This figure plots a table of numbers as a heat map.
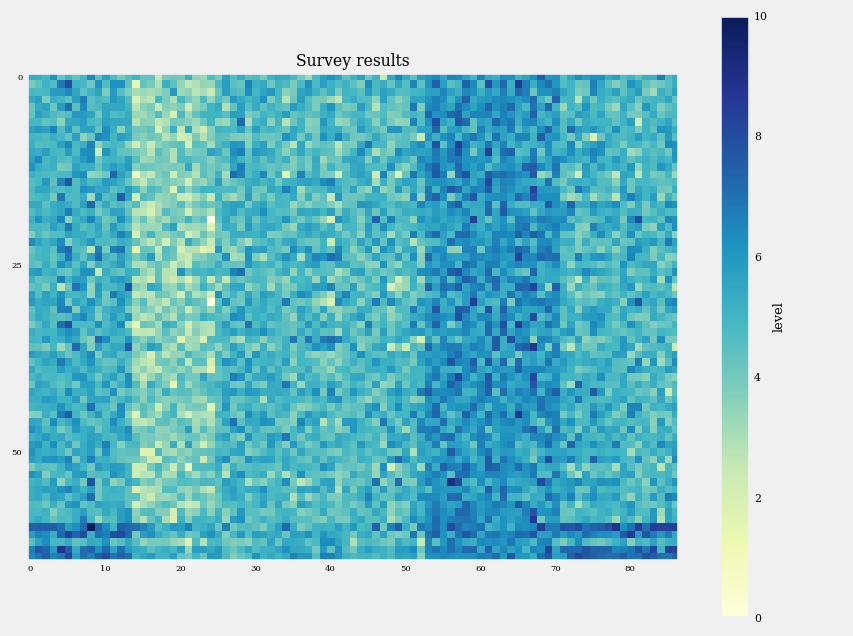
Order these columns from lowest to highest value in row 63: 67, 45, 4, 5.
45, 67, 5, 4
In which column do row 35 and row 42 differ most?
52
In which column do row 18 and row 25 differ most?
72
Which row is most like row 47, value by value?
12
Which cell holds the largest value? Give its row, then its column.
60, 8
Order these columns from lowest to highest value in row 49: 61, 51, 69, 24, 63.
24, 51, 61, 63, 69
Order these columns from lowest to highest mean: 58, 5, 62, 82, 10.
82, 10, 5, 62, 58
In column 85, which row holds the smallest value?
42
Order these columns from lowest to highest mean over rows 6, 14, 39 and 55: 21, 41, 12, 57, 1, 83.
21, 41, 83, 1, 12, 57
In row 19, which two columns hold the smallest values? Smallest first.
24, 40
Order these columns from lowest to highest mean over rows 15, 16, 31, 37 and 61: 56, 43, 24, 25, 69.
24, 43, 25, 56, 69
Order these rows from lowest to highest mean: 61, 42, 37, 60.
37, 42, 61, 60
